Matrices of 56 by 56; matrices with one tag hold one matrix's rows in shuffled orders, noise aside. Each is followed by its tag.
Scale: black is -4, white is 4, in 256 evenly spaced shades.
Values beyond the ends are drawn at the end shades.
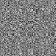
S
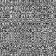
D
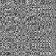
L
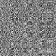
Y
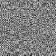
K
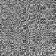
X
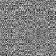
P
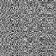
Y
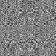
S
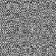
K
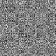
P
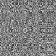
Y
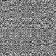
D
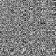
X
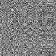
Y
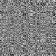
X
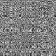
D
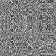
Y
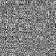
P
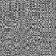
L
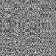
L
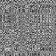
L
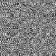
K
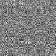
P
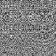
D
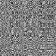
Y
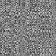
L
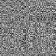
X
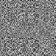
S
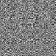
S
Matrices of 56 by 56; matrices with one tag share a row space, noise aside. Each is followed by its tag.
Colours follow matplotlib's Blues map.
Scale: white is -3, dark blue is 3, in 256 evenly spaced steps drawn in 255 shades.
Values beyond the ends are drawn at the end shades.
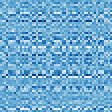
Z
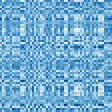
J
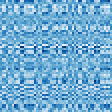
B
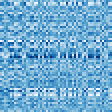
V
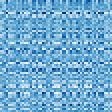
Z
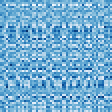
Z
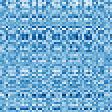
Z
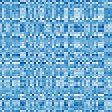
J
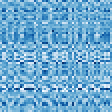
B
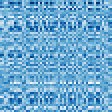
V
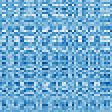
B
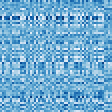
J
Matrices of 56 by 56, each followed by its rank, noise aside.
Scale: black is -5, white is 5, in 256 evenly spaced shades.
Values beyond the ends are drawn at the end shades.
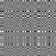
one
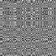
three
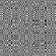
four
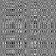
two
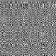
four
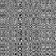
four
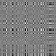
one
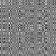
two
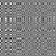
two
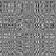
three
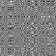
three
